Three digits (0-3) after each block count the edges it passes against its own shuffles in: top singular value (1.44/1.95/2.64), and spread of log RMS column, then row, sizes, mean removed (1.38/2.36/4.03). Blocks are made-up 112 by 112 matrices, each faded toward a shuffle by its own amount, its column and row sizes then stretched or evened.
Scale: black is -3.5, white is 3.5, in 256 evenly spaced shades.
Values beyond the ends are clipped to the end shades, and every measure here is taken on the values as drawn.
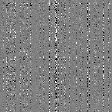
1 3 1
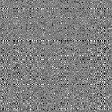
3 2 2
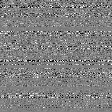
1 0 3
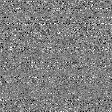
0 0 2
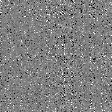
1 2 1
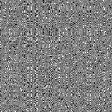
3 2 0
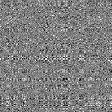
3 1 2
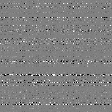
2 1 3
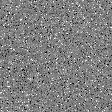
0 0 0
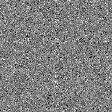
1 1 1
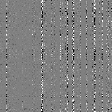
3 3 1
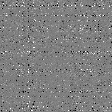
0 1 2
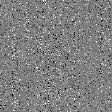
0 2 0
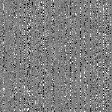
1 3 0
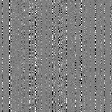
3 3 0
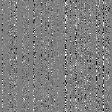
1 3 0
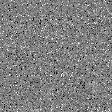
0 1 1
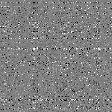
2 1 2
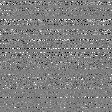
1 0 3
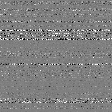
1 0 3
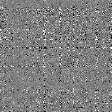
1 2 2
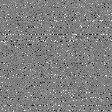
1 0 2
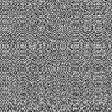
3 0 2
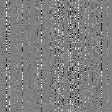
1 3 1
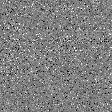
1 0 1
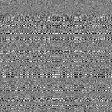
3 0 3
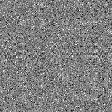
2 0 0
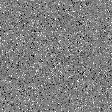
0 1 0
